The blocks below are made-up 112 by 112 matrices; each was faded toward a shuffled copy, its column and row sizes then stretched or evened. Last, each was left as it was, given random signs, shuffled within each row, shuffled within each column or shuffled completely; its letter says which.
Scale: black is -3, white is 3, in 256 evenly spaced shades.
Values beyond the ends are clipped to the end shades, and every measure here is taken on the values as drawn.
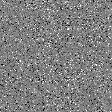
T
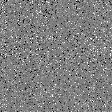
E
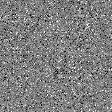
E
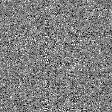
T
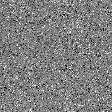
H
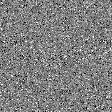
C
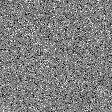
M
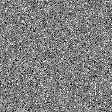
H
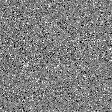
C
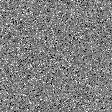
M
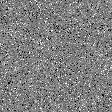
M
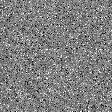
C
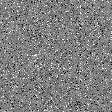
H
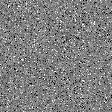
H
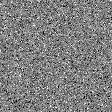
M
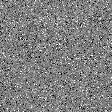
C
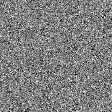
H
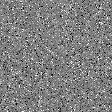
H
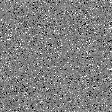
E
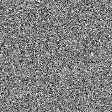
E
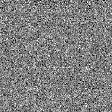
T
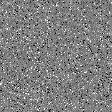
H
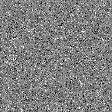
E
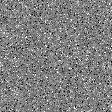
H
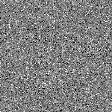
E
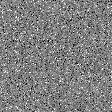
M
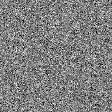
H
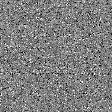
E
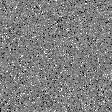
M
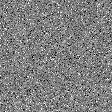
M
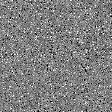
E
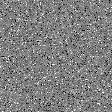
C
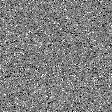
C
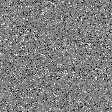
C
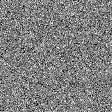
M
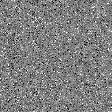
H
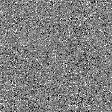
T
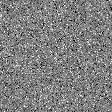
M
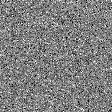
C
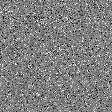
C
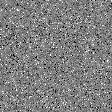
C
